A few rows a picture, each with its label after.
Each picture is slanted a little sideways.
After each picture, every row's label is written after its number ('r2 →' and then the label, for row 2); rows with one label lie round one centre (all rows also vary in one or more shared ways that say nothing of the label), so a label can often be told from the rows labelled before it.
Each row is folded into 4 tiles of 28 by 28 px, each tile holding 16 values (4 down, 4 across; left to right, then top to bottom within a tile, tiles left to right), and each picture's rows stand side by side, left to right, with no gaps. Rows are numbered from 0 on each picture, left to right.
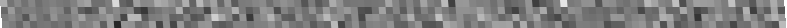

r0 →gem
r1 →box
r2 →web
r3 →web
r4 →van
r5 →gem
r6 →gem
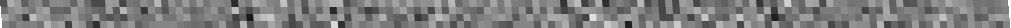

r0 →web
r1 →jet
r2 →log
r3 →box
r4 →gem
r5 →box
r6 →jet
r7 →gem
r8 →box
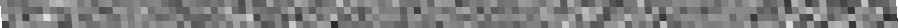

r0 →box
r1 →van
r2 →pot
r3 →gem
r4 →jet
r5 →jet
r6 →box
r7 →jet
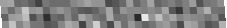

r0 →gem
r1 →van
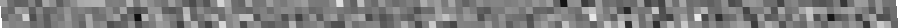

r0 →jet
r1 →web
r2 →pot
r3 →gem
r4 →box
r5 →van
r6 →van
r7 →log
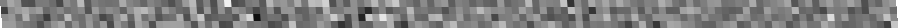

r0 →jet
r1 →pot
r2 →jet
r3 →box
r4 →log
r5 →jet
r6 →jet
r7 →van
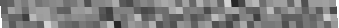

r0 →log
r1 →box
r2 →log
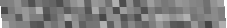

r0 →jet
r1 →jet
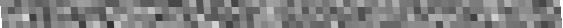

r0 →box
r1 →log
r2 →log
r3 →gem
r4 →pot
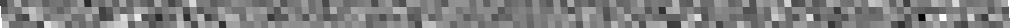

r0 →log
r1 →pot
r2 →web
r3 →log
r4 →web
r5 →box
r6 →van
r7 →jet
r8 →box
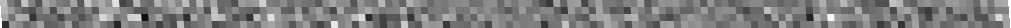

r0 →web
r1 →pot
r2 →van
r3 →pot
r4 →pot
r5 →jet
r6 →van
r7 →pot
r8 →web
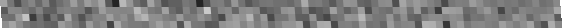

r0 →jet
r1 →van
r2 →box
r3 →box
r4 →web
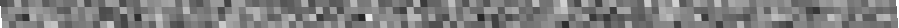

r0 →log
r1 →log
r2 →van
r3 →gem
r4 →web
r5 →web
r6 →pot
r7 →box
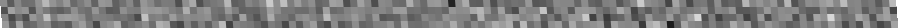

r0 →jet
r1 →log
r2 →pot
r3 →log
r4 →van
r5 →box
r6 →van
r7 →pot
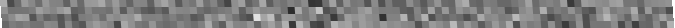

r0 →log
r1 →box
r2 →van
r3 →van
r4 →jet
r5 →log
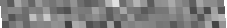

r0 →van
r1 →gem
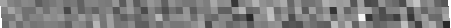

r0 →gem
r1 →jet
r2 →log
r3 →pot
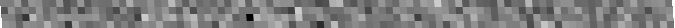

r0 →gem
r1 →gem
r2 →web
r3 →jet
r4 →box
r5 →jet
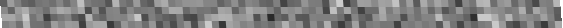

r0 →box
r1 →box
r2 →web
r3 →log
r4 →log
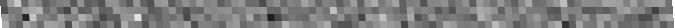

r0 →gem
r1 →van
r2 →web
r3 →box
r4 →log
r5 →box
